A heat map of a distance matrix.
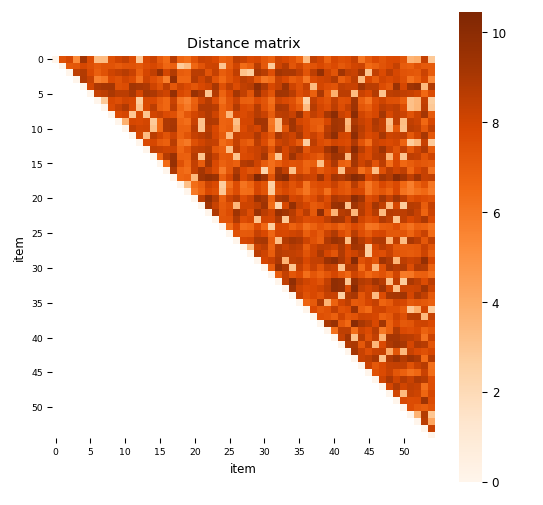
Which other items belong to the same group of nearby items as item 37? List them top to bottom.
4, 53
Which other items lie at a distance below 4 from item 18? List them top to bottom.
1, 19, 24, 31
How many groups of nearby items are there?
13
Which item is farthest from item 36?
43
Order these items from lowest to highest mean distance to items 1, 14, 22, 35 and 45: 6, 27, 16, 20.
27, 6, 16, 20
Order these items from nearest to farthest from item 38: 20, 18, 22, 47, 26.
26, 18, 20, 47, 22
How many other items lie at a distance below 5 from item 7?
7
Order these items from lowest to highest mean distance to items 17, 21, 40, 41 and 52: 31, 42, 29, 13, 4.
31, 42, 4, 13, 29
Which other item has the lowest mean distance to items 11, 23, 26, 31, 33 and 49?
29
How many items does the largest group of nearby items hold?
9
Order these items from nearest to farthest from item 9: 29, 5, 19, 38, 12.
19, 38, 12, 5, 29
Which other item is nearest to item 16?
30
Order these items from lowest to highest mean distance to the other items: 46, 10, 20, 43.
10, 46, 20, 43
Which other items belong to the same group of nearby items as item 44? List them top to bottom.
3
